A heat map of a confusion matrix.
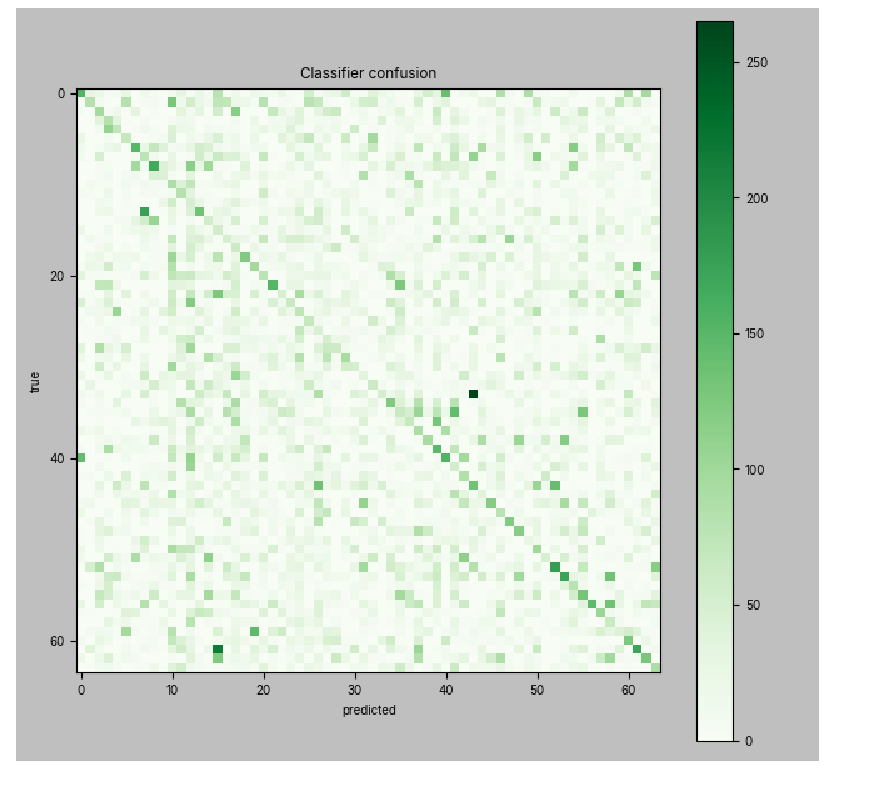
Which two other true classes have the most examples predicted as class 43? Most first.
33, 7
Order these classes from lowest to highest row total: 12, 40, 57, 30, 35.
12, 57, 30, 40, 35
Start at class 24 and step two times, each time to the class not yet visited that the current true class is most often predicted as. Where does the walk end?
3
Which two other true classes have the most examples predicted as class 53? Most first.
38, 45
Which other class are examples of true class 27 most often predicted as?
57
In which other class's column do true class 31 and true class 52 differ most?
63
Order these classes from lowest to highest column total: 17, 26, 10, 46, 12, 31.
31, 46, 26, 17, 10, 12
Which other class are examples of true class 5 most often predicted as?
32
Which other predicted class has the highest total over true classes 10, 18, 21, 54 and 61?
15
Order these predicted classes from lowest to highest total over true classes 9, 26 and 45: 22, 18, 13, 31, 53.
22, 18, 13, 53, 31
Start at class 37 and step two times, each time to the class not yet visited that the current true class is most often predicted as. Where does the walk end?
0
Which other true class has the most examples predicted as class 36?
9
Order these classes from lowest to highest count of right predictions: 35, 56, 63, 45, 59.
59, 35, 63, 45, 56
